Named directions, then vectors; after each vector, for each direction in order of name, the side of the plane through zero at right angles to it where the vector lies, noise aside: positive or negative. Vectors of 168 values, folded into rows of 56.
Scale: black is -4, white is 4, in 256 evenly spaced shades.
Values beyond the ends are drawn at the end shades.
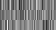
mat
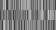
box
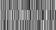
negative, negative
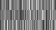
positive, positive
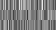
positive, negative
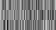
negative, negative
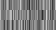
negative, negative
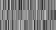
negative, positive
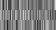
negative, negative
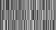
positive, positive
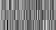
negative, negative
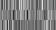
positive, negative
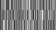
positive, positive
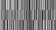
negative, negative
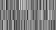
positive, negative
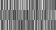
positive, negative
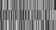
positive, positive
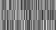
negative, negative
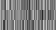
negative, negative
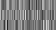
negative, negative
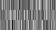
negative, positive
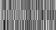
negative, negative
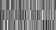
positive, positive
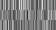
positive, negative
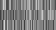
positive, positive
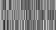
negative, negative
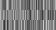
negative, negative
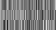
negative, negative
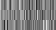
negative, negative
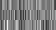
positive, positive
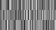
positive, positive
